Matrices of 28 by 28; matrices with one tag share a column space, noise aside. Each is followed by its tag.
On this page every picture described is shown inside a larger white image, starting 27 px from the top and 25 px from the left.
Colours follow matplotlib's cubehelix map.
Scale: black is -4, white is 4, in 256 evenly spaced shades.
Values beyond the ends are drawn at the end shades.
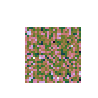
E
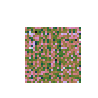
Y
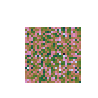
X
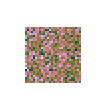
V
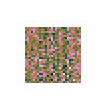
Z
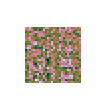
Z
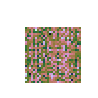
Z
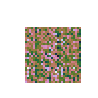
X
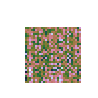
X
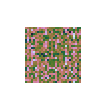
Y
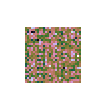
Y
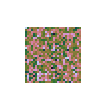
Z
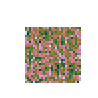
E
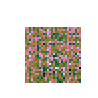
X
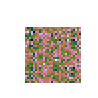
Y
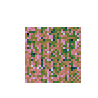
Y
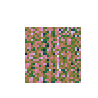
V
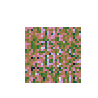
X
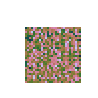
Y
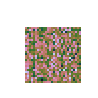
V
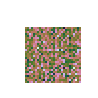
Z
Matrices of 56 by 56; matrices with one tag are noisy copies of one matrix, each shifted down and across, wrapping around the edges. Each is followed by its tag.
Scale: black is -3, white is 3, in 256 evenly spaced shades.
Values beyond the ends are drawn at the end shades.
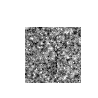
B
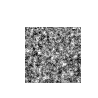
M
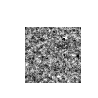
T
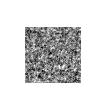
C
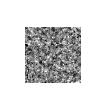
T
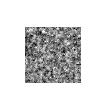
M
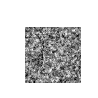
B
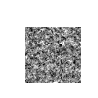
T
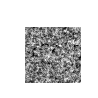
C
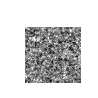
C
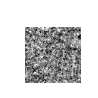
C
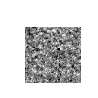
T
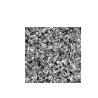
T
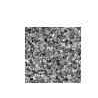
T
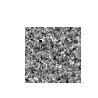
T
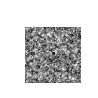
T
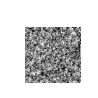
B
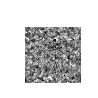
T
